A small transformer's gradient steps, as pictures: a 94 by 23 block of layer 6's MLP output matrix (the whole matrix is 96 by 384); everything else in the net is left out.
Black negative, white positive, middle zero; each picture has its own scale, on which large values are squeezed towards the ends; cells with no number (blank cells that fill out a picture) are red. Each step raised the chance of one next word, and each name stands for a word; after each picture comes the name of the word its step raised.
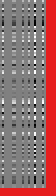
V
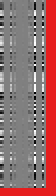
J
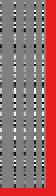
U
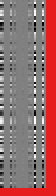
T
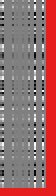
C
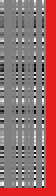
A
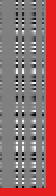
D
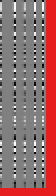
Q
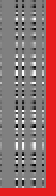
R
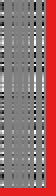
J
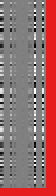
U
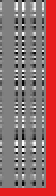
Q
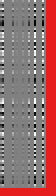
V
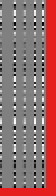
T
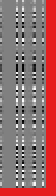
A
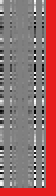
A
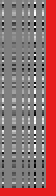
T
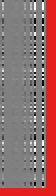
Q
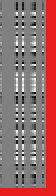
J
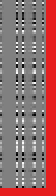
D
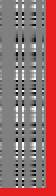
C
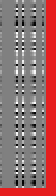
V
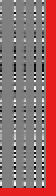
A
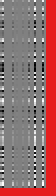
A
